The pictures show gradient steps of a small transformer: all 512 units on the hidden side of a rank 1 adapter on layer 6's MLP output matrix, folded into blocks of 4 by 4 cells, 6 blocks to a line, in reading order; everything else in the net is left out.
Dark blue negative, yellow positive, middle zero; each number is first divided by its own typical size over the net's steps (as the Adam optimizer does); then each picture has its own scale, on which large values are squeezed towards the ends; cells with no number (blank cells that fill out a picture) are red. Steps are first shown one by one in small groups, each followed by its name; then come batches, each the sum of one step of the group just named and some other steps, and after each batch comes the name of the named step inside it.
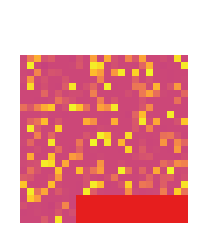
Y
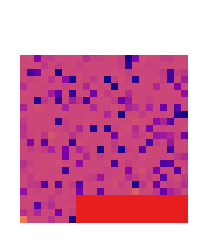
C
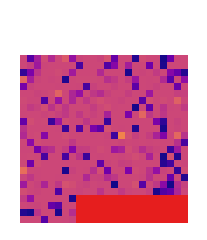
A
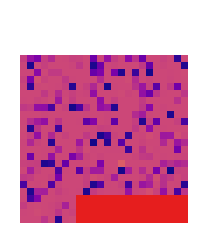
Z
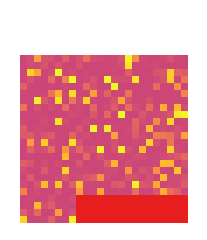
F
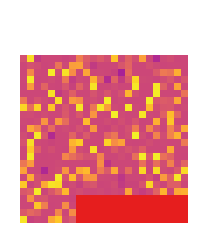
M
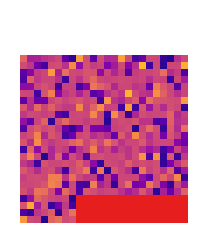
A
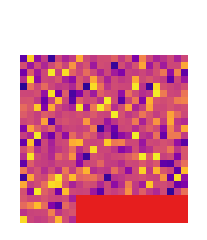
M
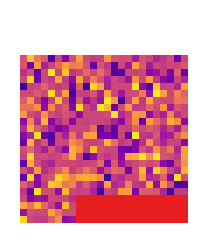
M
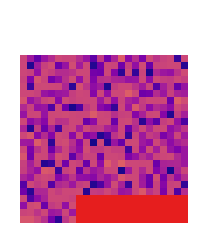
Z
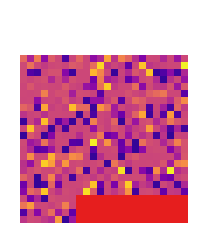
Y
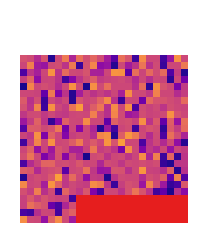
A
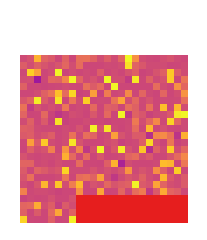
F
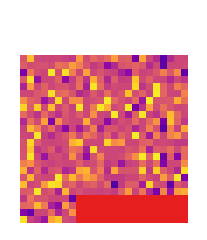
M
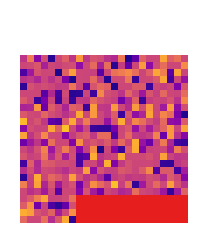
C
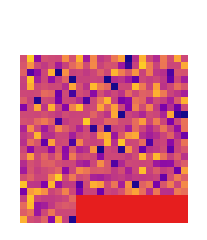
C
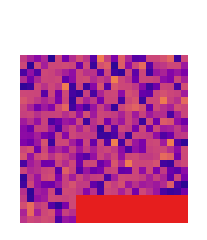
Z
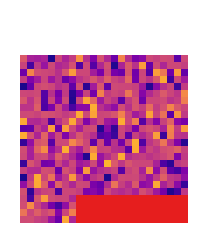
Z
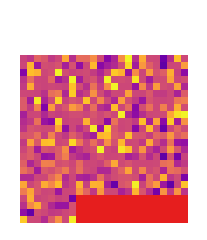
F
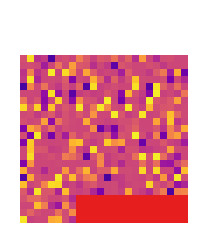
M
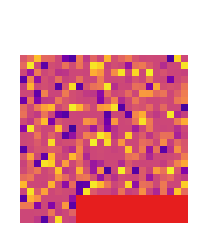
Y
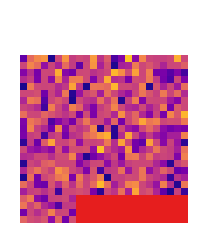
F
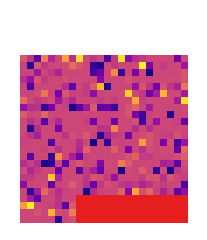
Z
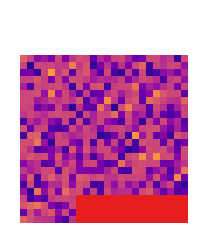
Z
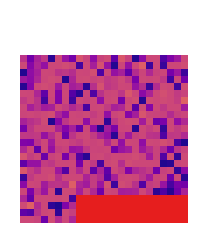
A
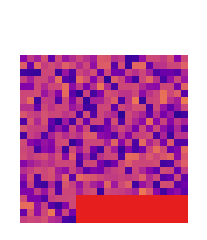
C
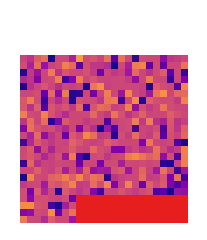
A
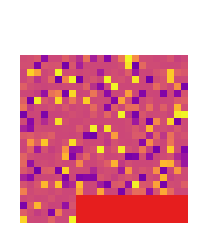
F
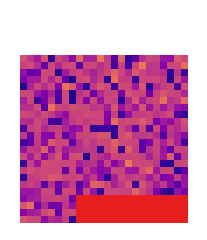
C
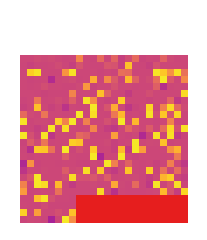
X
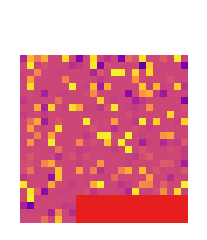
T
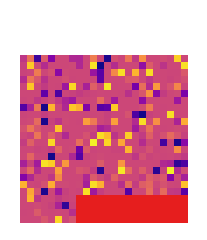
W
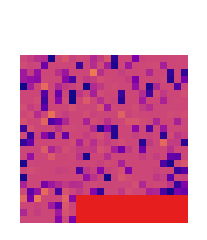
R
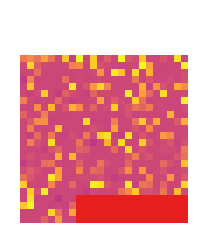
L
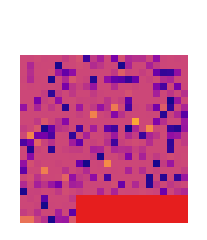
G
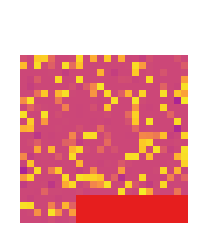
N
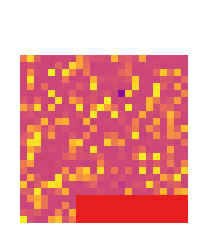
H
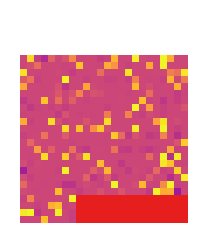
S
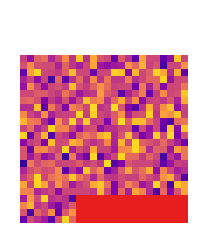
X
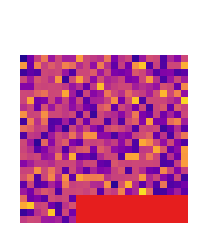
N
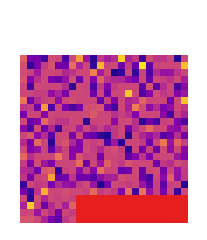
G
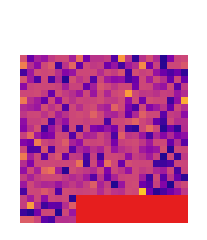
G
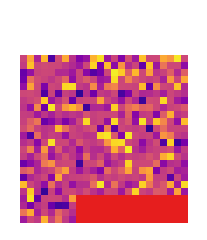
T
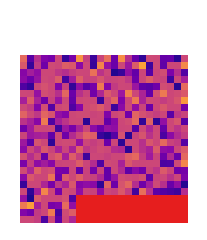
R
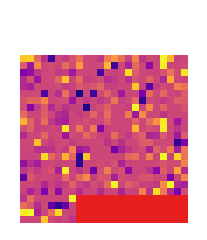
S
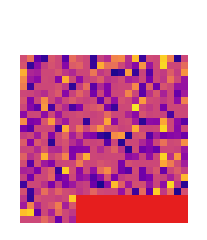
S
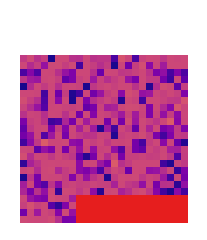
R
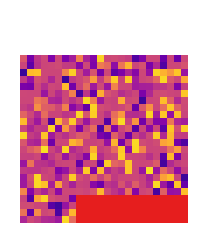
X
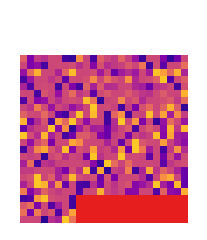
X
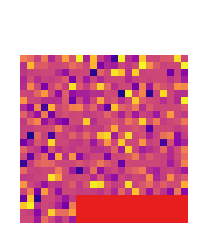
L
